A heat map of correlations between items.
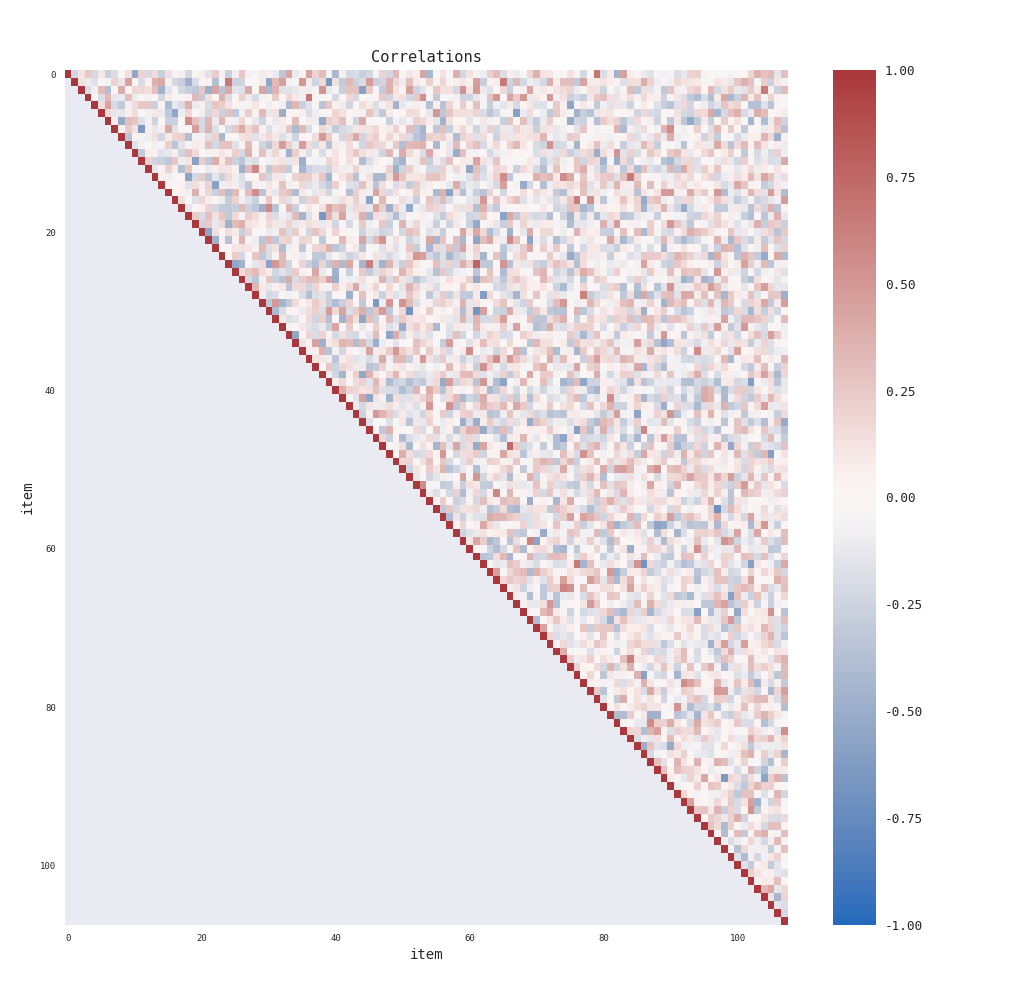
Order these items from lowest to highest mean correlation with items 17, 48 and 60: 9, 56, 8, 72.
72, 9, 56, 8
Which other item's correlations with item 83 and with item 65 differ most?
1
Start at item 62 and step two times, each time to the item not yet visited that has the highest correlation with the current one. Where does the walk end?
16
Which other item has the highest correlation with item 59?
69
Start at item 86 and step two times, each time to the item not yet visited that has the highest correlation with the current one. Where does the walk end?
24
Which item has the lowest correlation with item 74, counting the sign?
46
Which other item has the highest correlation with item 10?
82
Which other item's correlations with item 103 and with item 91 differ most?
58
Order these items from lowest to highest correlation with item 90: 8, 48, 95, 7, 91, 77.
91, 95, 77, 48, 8, 7
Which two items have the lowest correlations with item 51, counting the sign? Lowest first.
30, 17
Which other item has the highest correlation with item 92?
77
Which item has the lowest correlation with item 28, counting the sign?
62
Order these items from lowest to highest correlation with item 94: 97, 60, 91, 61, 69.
91, 61, 97, 69, 60
